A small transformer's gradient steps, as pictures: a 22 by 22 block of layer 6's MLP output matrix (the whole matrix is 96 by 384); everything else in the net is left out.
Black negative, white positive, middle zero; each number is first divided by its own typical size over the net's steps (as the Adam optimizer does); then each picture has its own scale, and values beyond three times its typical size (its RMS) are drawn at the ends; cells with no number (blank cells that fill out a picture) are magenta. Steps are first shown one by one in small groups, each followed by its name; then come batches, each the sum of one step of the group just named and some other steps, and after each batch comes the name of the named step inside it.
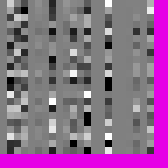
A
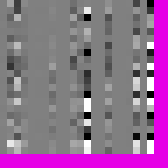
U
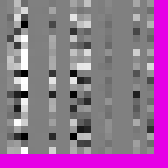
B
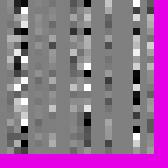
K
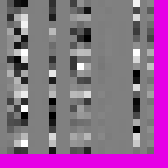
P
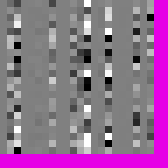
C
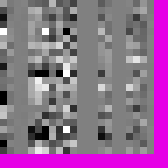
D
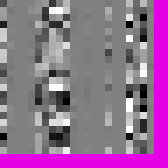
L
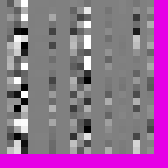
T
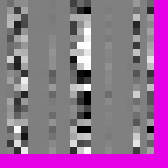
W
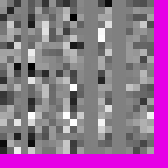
D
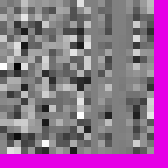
T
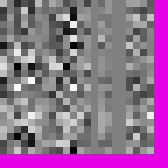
K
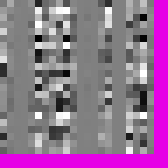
L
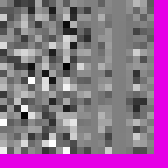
P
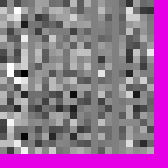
B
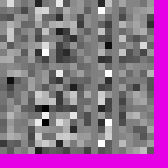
A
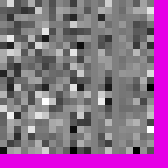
A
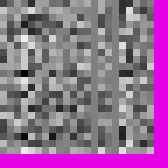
B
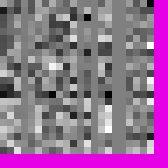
U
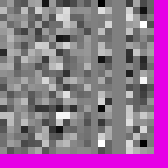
K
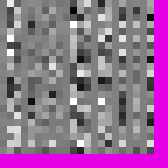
C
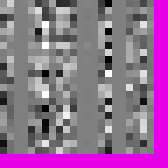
D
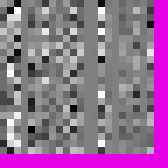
D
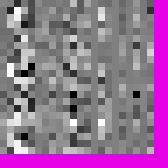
B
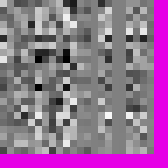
P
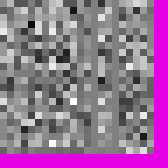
K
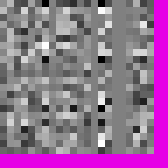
K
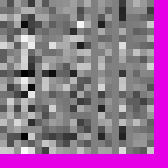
B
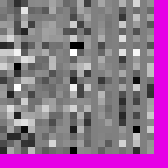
K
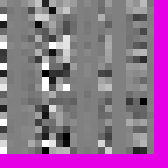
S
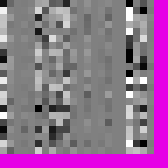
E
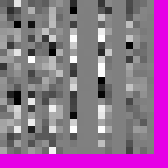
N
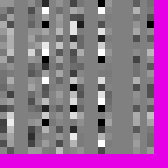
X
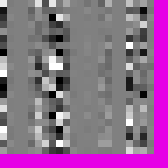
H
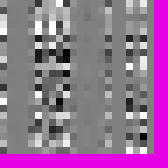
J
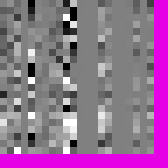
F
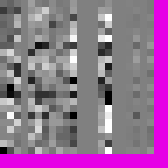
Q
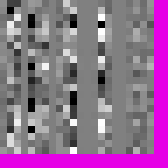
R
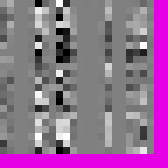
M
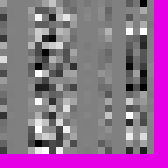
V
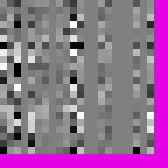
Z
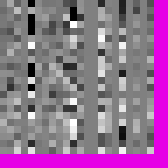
F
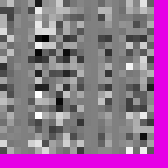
J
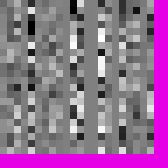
N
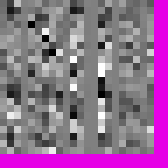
N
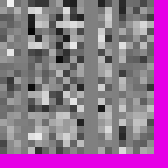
M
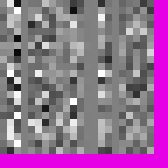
V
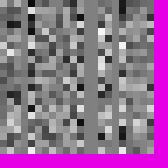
N
